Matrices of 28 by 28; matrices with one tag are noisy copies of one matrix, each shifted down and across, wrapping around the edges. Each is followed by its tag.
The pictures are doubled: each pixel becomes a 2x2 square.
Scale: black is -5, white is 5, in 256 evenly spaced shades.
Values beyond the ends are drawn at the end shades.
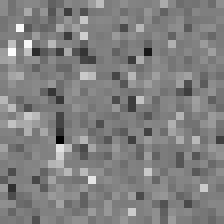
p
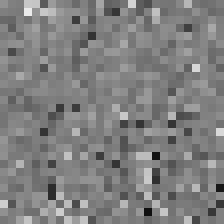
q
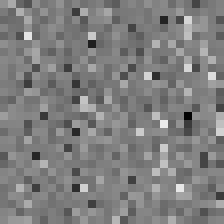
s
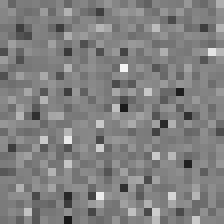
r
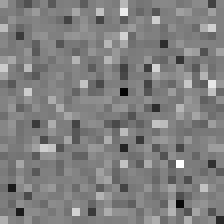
r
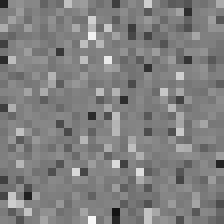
s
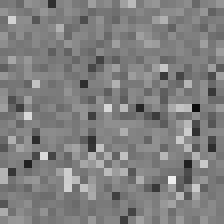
q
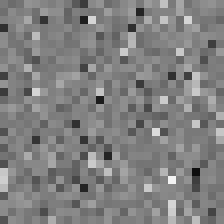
s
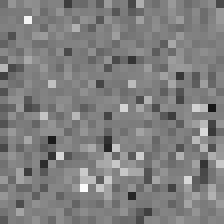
q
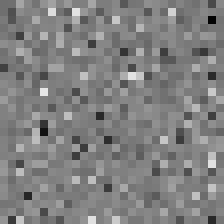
r
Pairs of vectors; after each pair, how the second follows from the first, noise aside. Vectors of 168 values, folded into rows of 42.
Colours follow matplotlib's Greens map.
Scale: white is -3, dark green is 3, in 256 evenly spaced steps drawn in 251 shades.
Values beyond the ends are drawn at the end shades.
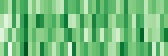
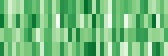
wrapped around, negated.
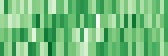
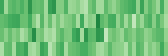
negated, shrunk.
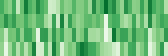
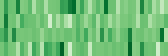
wrapped around, negated, partly zeroed.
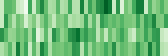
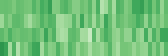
wrapped around, shrunk.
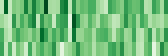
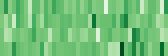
reversed, partly zeroed.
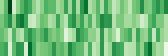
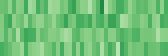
wrapped around, shrunk.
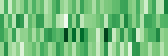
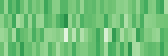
negated, shrunk.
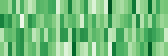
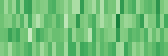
wrapped around, shrunk.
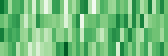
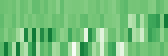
reversed, partly zeroed.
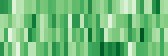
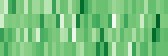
wrapped around, negated, partly zeroed.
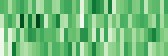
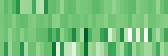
reversed, negated, partly zeroed.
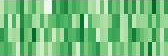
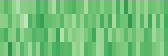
wrapped around, shrunk.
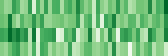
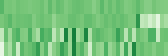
reversed, negated, partly zeroed.
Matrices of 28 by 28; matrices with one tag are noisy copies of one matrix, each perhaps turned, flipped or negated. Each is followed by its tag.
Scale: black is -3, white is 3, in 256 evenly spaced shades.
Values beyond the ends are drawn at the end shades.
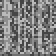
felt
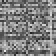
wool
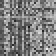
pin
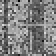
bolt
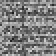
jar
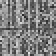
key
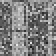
bolt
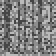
felt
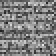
jar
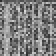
felt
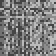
pin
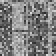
bolt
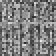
jar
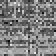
key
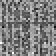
jar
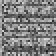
felt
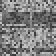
bolt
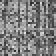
key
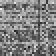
pin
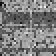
bolt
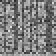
felt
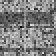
bolt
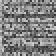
felt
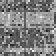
bolt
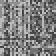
pin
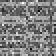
wool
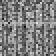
jar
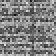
jar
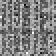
jar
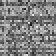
wool
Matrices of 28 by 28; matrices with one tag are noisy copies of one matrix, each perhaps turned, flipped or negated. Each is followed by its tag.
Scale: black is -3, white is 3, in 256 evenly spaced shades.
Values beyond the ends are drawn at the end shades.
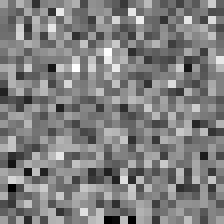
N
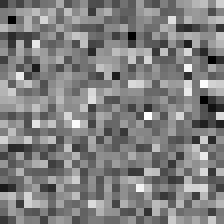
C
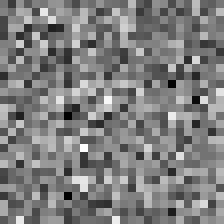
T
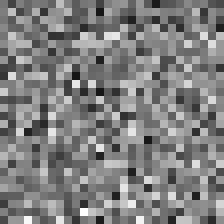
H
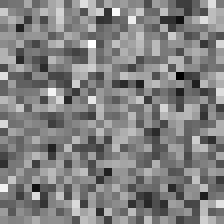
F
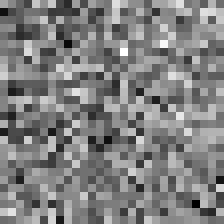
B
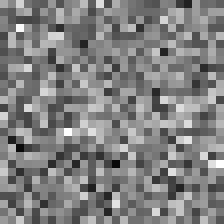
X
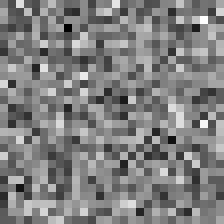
T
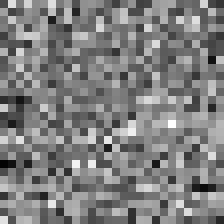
C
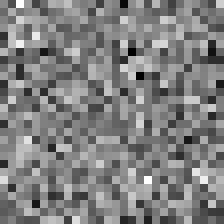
F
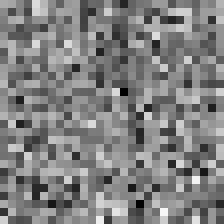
C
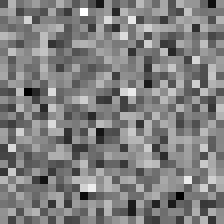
H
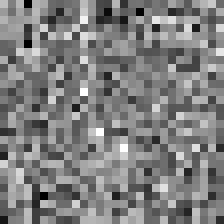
C
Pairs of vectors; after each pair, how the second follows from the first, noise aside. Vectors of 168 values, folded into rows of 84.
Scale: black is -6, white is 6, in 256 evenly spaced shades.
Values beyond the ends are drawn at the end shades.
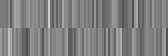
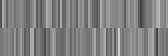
reversed.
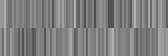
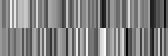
wrapped around, negated, scaled up.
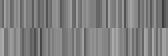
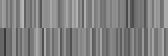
reversed.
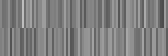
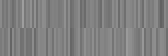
shrunk.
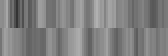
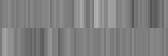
partly zeroed.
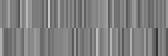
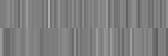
shrunk.
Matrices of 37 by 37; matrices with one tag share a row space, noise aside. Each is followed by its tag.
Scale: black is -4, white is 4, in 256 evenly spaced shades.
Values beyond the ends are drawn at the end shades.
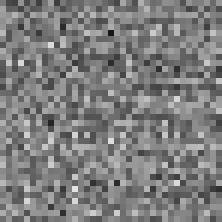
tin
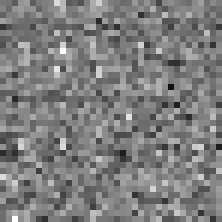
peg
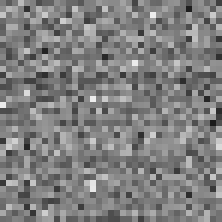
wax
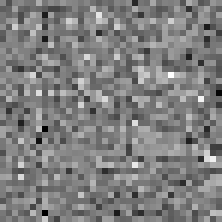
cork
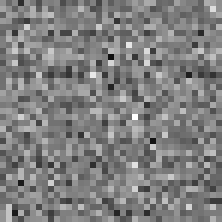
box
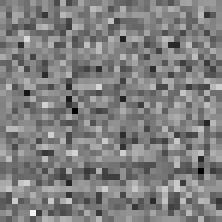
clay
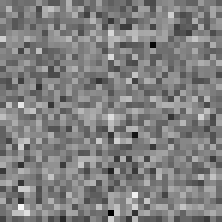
box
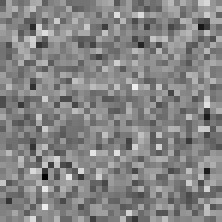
cork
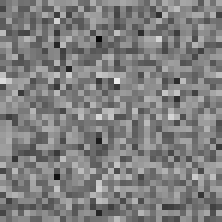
peg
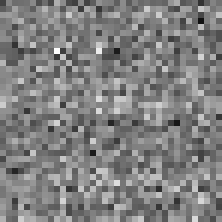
peg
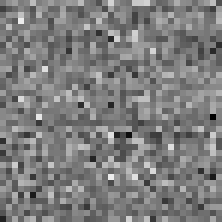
box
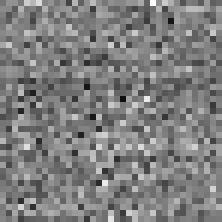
box
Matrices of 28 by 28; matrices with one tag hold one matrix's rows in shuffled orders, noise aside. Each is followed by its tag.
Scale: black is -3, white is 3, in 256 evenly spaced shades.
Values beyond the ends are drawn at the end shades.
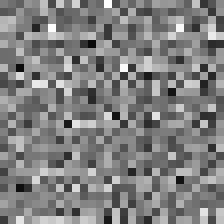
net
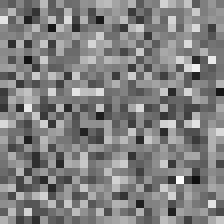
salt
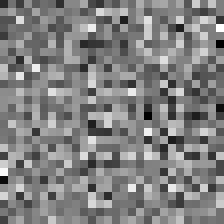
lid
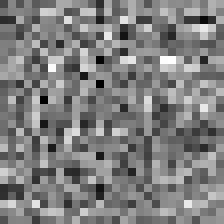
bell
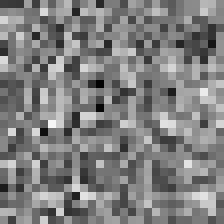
bell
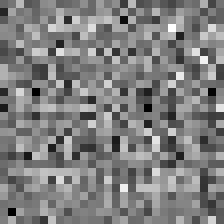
net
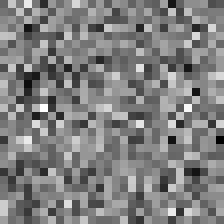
salt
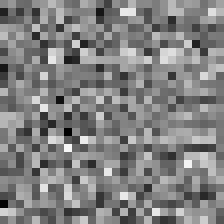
bell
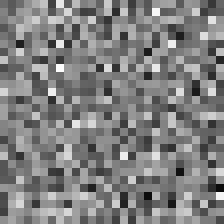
net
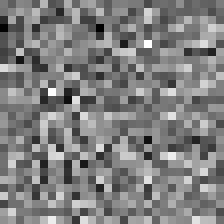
bell
